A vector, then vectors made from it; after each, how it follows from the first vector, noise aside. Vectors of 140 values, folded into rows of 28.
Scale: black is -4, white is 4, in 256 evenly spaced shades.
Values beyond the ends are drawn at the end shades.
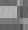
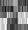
wrapped around, scaled up.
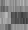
reversed, negated.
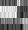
scaled up.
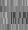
reversed, negated, partly zeroed.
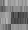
reversed, negated.
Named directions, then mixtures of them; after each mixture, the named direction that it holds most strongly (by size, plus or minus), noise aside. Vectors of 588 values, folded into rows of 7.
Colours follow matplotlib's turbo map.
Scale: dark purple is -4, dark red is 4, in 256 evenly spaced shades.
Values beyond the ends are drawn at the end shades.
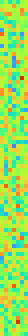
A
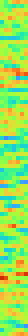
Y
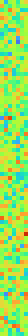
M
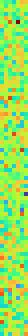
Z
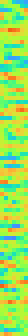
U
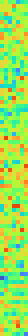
Y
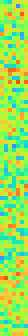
Y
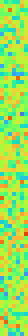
M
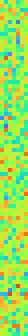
M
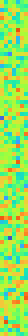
M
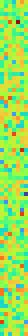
Z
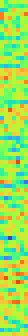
Y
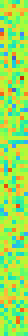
A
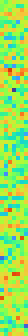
Y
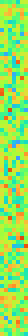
A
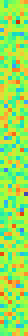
Z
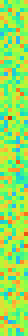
M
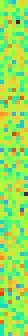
Z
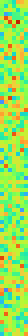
Z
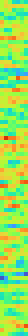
Y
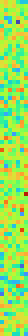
Z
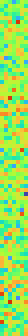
Z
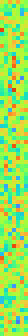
A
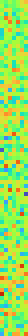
Z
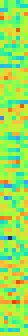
U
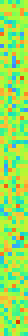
A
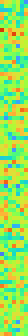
U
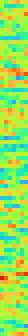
Y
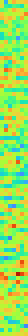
Y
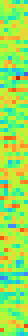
Y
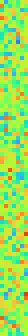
M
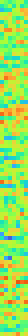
U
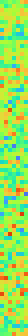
Y
